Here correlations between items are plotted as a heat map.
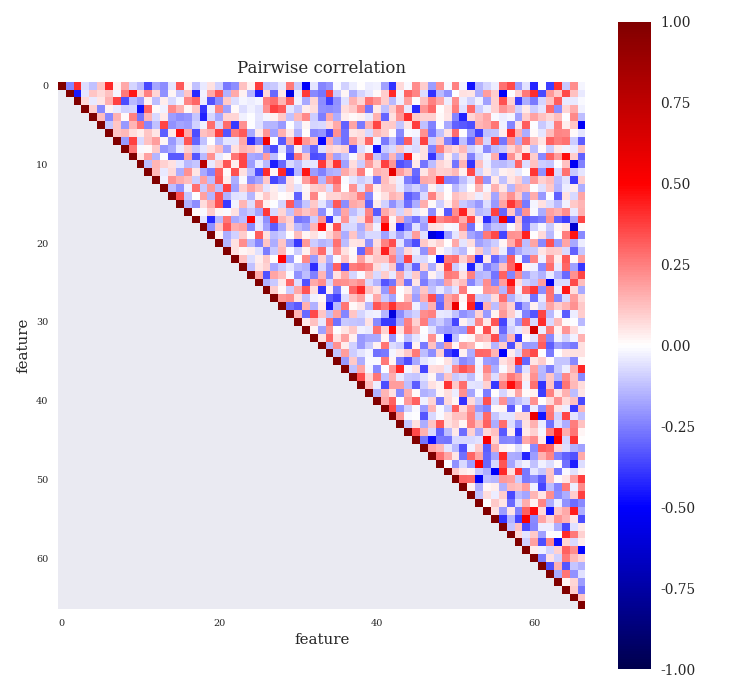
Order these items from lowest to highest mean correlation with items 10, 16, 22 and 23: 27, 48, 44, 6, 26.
27, 48, 44, 26, 6
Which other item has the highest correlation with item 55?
59
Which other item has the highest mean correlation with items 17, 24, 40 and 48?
56
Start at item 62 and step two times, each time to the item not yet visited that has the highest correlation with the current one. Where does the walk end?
42
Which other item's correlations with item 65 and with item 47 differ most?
19
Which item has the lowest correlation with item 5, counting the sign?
66
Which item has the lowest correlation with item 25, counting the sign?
62
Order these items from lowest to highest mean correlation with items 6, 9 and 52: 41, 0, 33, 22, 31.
33, 0, 41, 31, 22
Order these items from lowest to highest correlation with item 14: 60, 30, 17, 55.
30, 55, 17, 60
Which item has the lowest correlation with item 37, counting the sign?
8
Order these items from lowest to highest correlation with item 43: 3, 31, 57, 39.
39, 57, 31, 3
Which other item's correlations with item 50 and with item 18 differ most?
10
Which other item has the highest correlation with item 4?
44
